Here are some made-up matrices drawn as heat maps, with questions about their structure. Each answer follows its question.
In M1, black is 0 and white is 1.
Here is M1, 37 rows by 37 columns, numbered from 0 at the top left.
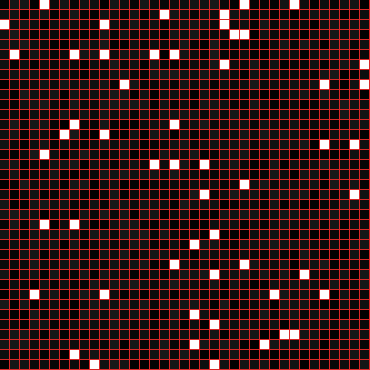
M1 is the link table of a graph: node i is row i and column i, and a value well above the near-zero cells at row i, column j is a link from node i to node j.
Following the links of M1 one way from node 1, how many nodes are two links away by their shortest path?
5
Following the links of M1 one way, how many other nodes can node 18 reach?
5
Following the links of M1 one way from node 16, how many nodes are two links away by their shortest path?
1
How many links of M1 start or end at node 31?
1
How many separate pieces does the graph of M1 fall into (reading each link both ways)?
3
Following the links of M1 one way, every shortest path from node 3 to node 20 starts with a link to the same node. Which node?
node 24
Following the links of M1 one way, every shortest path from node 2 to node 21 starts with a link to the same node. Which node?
node 0
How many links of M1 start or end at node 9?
1
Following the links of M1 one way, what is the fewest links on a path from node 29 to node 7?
5
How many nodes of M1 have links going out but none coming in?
9
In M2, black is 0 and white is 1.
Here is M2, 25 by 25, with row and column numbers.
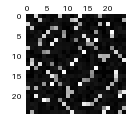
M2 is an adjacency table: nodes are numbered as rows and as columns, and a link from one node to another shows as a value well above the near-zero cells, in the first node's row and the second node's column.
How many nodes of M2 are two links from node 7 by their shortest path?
5
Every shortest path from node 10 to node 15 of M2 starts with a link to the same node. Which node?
node 19
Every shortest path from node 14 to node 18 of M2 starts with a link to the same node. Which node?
node 5
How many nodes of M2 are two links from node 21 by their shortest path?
5
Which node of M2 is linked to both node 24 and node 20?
node 23
